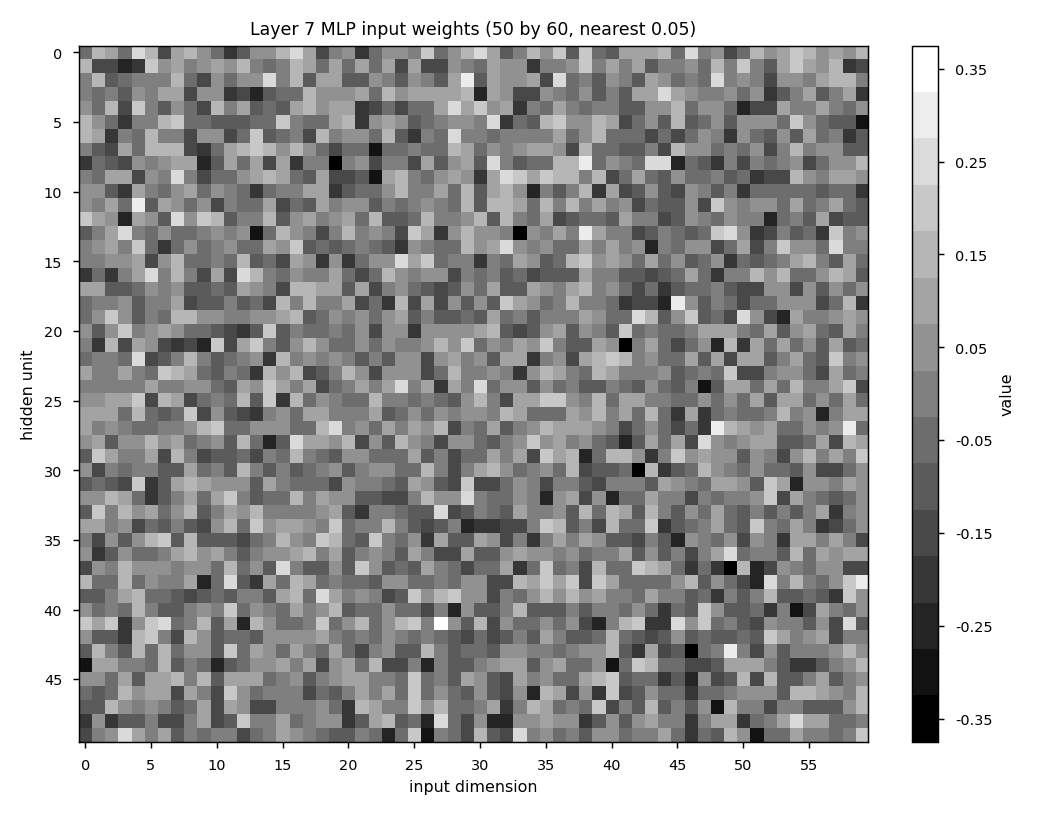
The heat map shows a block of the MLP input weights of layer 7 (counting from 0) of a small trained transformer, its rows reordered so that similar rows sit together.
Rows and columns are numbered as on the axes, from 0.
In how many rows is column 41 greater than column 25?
14
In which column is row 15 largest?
24
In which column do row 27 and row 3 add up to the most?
58
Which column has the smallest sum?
44
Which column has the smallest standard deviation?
55
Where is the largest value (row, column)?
41, 27
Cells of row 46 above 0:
26
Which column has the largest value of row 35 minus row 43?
46
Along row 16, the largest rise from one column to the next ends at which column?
12
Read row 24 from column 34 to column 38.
-0.1 0.05 -0.05 0 -0.1
